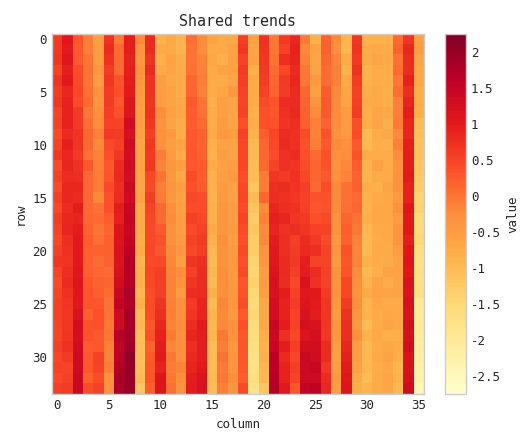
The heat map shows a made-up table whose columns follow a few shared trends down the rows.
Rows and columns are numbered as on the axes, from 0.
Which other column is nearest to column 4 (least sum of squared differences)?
3
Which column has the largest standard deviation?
25
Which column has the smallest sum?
35
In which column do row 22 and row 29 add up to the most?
7
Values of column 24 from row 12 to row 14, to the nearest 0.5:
0.5 0.5 0.5
